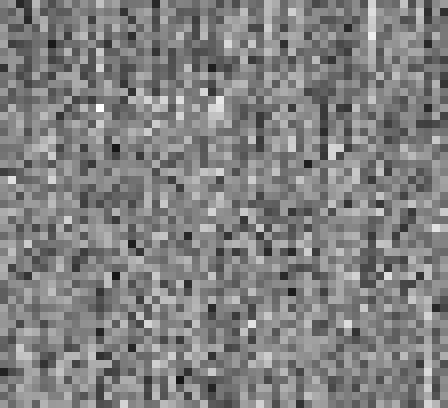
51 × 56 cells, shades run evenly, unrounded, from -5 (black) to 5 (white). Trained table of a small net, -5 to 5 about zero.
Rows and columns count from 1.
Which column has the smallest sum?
41
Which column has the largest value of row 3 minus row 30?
47
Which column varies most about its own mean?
54
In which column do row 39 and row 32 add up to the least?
37
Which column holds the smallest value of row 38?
18
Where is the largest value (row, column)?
14, 13
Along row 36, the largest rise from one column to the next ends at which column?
25
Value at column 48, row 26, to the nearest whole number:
-3
